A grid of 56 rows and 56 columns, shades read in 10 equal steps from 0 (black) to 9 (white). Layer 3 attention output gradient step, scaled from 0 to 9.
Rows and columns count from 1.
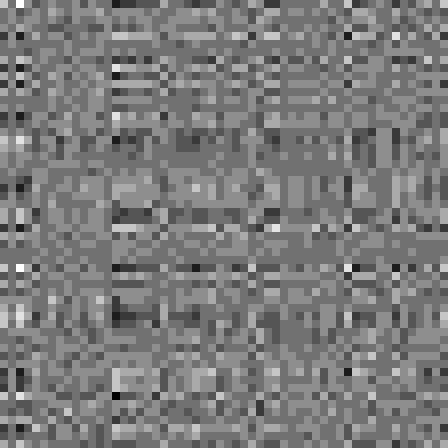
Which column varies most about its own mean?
3
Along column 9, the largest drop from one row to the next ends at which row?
53
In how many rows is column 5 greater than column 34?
10
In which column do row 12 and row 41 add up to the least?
15
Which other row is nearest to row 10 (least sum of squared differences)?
12
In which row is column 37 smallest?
8
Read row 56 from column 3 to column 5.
7 5 4
